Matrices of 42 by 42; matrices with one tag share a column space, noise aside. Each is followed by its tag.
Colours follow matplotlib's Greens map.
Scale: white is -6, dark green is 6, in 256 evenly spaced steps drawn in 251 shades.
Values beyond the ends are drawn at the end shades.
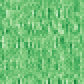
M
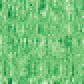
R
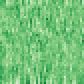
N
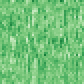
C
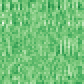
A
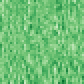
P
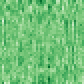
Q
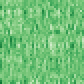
M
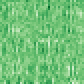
R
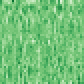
Q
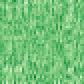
P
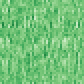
C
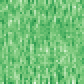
Q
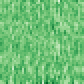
P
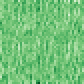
P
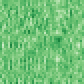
M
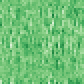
M
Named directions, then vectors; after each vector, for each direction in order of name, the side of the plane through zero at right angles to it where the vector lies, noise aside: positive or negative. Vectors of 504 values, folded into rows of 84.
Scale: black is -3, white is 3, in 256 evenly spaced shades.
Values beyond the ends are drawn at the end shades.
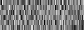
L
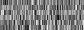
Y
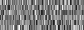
negative, negative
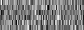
negative, negative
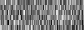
positive, negative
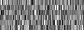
negative, negative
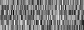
positive, negative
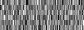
negative, positive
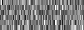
negative, negative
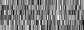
positive, negative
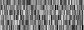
positive, positive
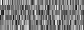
negative, negative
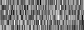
positive, negative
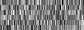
negative, positive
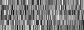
positive, negative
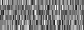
negative, negative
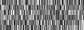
negative, positive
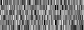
positive, positive
